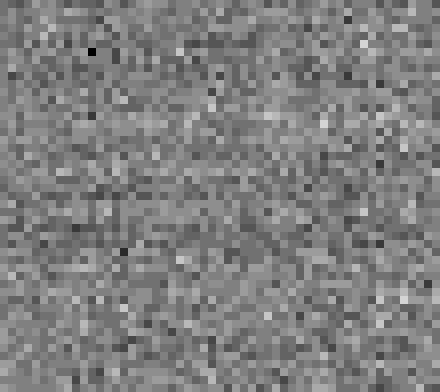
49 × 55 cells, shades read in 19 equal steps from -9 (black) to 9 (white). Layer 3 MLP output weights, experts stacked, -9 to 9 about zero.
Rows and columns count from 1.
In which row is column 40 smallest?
10
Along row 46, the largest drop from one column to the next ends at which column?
27
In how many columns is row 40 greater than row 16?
14
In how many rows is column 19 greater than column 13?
20
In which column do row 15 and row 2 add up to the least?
12
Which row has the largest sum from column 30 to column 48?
15
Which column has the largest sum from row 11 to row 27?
35
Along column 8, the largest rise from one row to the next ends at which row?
22
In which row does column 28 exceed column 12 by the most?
7
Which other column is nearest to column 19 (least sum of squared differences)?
21
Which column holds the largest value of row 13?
16
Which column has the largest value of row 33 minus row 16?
23
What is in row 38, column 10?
4
